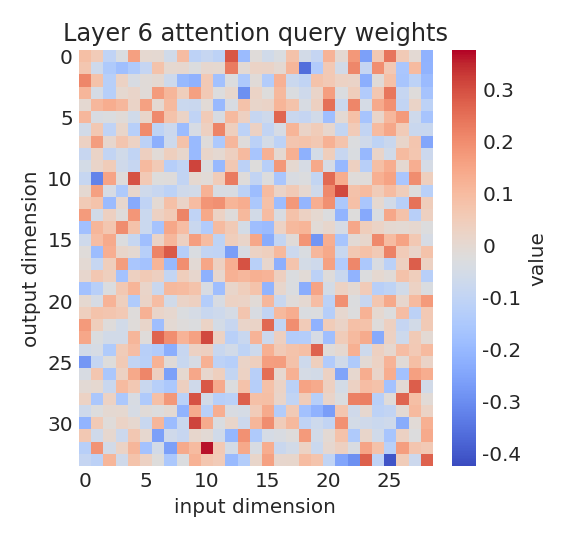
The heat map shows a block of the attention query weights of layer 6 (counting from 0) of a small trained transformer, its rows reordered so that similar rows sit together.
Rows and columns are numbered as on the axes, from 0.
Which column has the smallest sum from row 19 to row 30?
20
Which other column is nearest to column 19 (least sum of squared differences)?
3
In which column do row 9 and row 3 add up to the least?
13
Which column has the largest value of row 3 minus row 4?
9
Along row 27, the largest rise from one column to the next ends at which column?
10
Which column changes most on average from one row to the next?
6
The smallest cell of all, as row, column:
33, 25
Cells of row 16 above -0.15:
27
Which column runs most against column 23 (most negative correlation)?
12
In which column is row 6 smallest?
8
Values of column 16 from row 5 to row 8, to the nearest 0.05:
0.25 -0.05 -0.1 0
